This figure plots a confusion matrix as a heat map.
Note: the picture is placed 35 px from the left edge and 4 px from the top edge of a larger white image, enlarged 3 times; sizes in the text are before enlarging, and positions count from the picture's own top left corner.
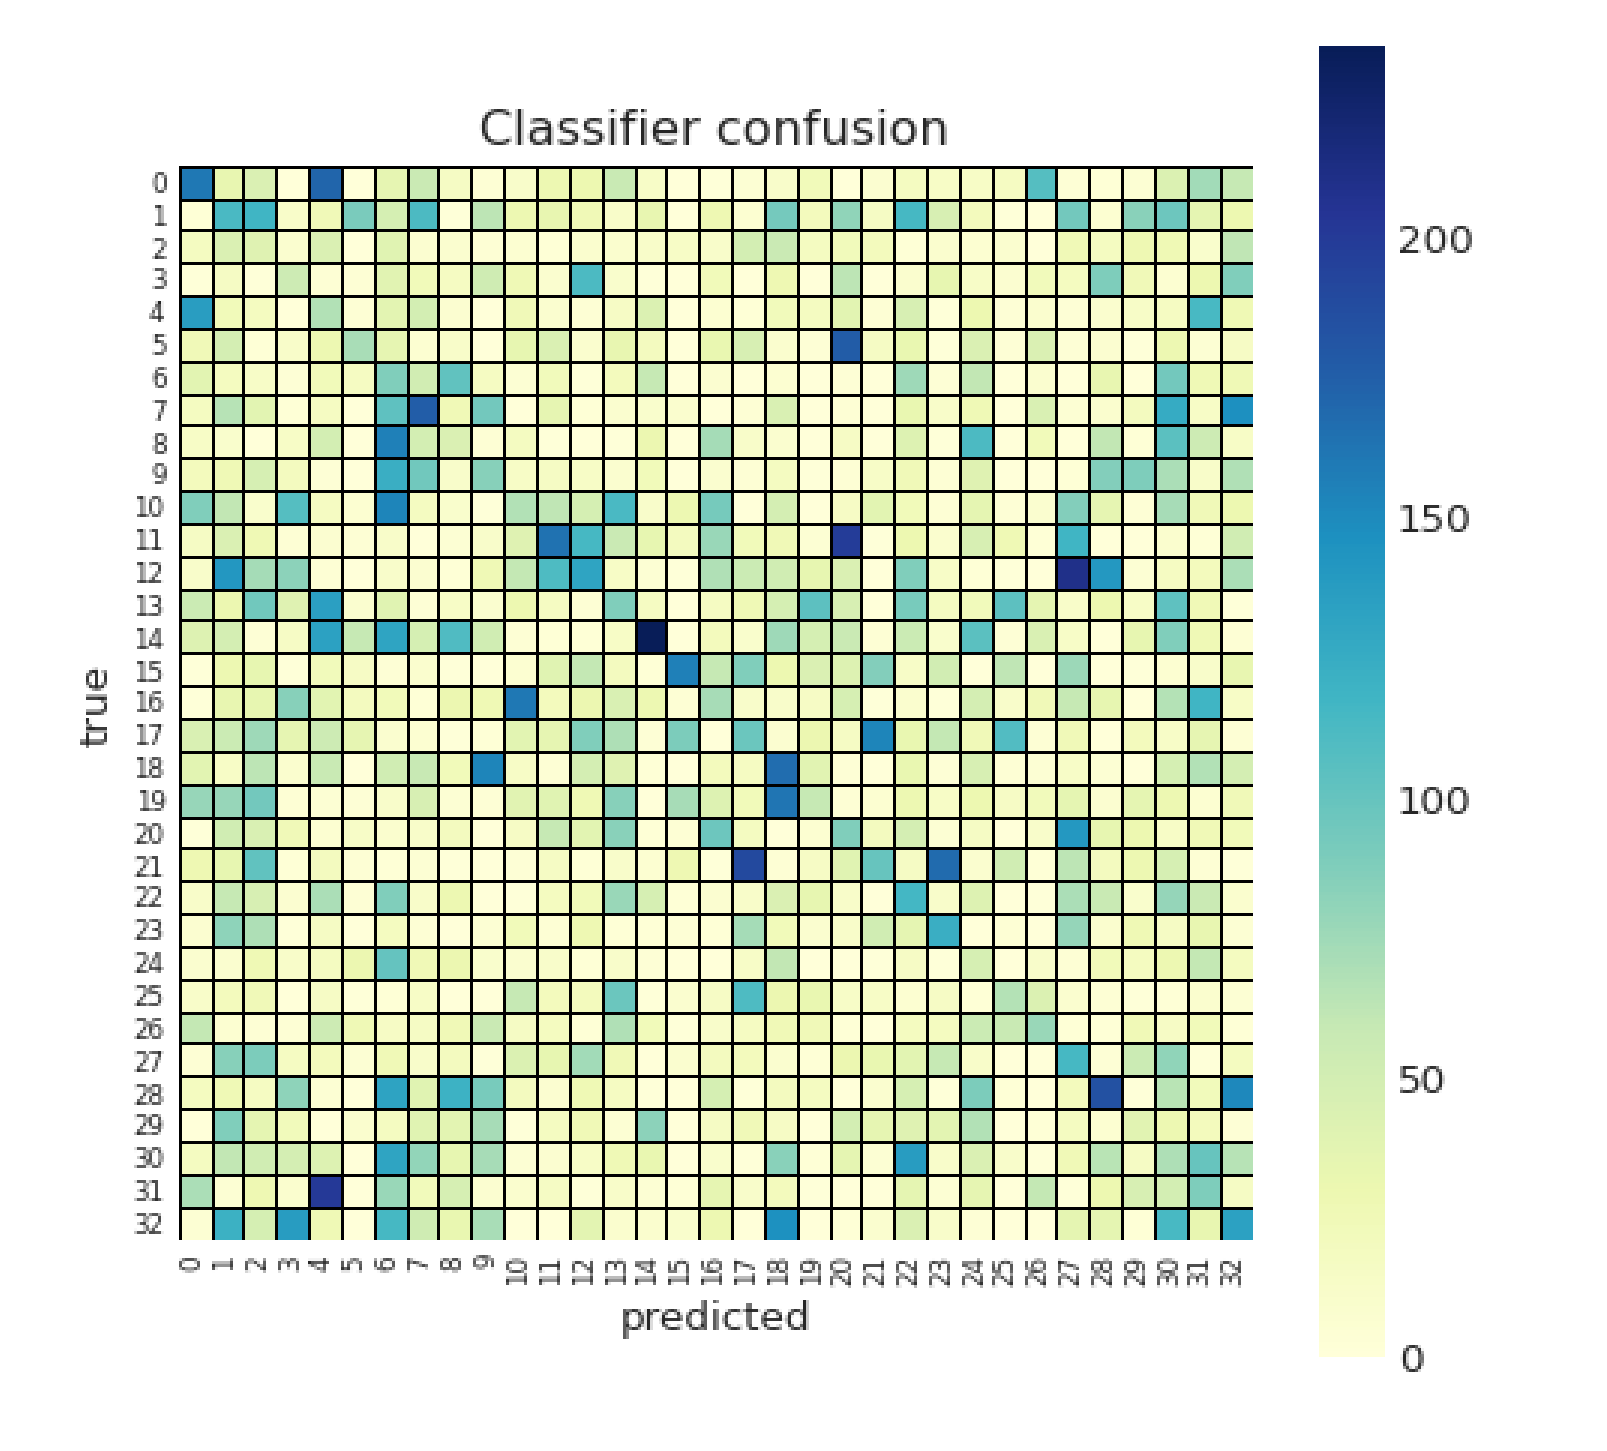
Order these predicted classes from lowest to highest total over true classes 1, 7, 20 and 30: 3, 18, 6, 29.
3, 29, 18, 6
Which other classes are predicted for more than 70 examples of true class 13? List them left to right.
2, 4, 19, 22, 25, 30
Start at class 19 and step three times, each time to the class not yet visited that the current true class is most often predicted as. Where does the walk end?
6
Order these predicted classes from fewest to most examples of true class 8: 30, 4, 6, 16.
4, 16, 30, 6
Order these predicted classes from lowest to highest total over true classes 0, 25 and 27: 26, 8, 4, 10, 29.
8, 29, 10, 26, 4
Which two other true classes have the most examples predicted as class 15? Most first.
17, 19
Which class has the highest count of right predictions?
14
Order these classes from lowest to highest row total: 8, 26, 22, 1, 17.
26, 8, 22, 17, 1
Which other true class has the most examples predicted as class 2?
1
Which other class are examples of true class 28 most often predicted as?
32
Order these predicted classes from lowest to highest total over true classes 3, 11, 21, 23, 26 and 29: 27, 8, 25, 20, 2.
8, 25, 2, 27, 20
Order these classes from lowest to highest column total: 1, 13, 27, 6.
13, 27, 1, 6
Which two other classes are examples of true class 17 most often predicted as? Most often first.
21, 25
